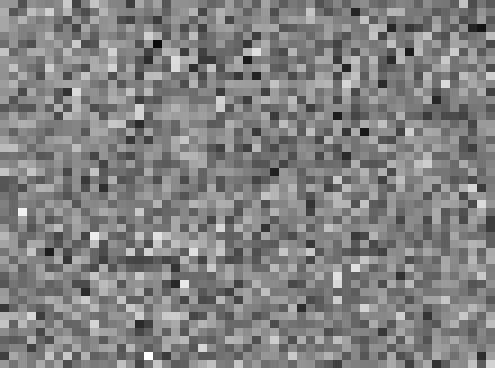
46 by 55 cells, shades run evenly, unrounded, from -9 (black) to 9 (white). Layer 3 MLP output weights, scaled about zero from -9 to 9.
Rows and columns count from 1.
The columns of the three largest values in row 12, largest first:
9, 15, 17
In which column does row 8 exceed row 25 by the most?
20
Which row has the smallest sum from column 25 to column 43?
21
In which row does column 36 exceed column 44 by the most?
8
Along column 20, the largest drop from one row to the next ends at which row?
10
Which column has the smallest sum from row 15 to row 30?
52
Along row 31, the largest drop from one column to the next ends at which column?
12
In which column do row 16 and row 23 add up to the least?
53
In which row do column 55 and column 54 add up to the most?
26
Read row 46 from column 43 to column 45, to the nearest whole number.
1 3 1
